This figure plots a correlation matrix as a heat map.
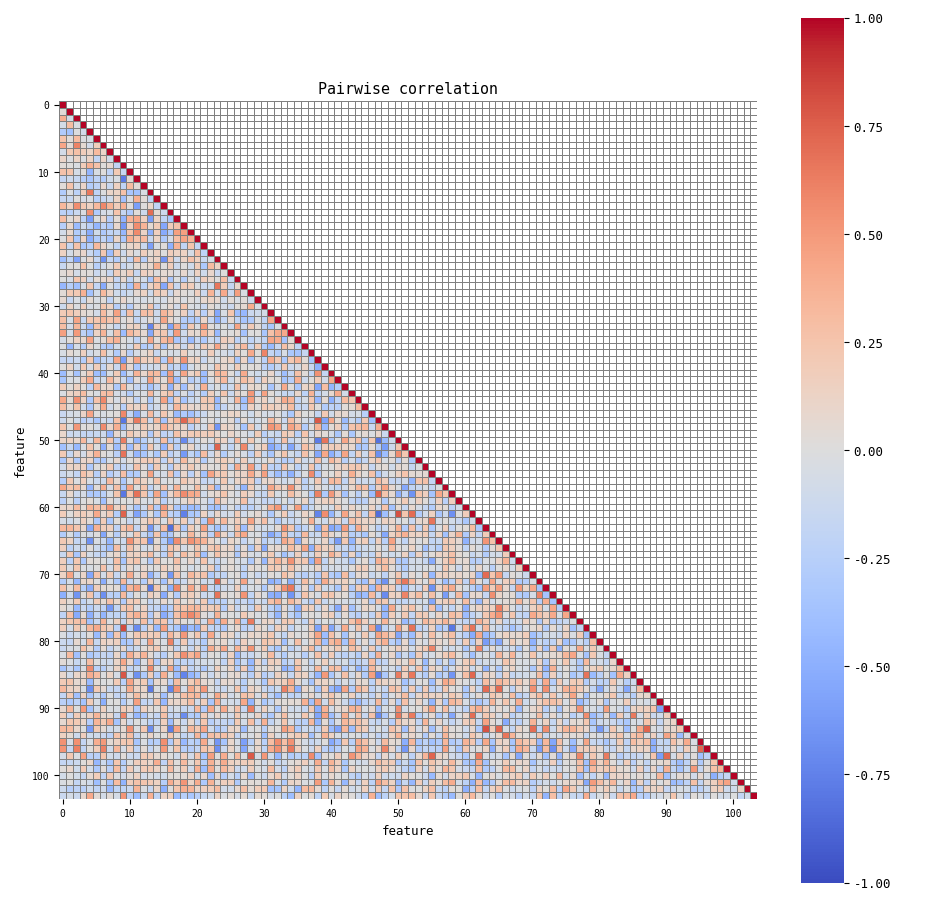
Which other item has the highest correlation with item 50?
61
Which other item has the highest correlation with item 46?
9
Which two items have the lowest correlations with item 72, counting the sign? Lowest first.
13, 55
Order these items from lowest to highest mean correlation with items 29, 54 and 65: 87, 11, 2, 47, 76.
2, 47, 11, 76, 87
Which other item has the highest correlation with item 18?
47
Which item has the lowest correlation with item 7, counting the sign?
75
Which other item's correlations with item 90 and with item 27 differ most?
89
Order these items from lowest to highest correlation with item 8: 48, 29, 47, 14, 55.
55, 29, 14, 47, 48
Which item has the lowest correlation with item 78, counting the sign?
58
